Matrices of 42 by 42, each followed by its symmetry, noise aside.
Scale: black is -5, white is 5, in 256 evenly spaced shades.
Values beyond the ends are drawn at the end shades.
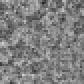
antisymmetric.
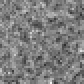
symmetric.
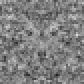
mirrored left to right.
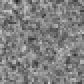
no symmetry.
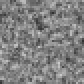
no symmetry.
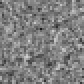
antisymmetric.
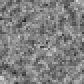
symmetric.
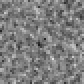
symmetric across the other diagonal.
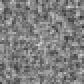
symmetric across the other diagonal.
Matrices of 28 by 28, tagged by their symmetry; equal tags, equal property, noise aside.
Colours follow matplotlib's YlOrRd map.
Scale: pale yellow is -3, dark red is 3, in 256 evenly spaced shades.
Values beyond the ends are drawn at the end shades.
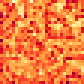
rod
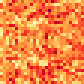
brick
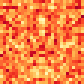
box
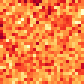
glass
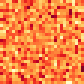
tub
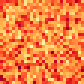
glass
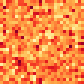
rod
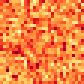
rod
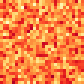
glass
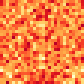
box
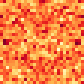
box
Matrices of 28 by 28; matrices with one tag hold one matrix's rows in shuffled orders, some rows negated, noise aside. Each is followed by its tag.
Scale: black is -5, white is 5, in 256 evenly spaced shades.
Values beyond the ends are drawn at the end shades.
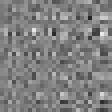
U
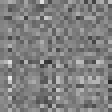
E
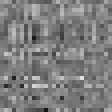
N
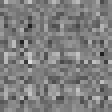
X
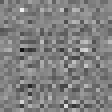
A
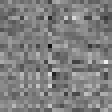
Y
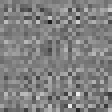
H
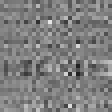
H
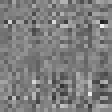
U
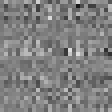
H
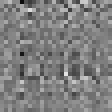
A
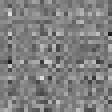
E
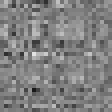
N
